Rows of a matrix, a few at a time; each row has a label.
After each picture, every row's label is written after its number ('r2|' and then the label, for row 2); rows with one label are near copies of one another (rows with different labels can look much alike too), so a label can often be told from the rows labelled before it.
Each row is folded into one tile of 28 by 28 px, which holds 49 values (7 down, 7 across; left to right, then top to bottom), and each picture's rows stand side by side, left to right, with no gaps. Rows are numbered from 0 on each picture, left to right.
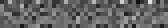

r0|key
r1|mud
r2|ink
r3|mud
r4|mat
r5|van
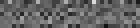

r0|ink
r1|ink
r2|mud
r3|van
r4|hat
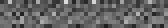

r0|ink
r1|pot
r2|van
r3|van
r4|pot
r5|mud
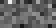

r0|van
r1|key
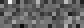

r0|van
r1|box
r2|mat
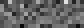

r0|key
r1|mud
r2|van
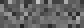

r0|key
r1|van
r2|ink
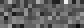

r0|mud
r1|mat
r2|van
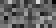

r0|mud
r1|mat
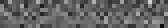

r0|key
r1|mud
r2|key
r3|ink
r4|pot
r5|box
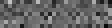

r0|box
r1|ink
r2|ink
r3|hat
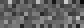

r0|box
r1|mat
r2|mat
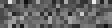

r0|mat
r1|ink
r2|pot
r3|van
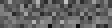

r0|key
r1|box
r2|box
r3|mud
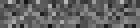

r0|mat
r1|key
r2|box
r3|key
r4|mud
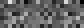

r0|mat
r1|ink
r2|mat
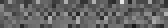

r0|key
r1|ink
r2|ink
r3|ink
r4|van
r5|pot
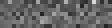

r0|ink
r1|pot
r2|key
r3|van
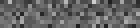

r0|ink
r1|key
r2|box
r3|mat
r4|pot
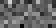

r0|box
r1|key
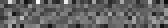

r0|mat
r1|van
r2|van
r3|pot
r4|ink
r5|hat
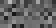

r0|mud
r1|ink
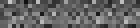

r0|mat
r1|pot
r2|ink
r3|pot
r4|pot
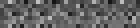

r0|mat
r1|mat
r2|key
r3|mat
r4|ink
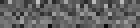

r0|ink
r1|box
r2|key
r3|key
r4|box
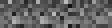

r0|pot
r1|pot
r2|mud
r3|pot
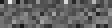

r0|van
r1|pot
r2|van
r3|mud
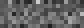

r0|hat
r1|van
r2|pot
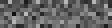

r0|pot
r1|mud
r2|box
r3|key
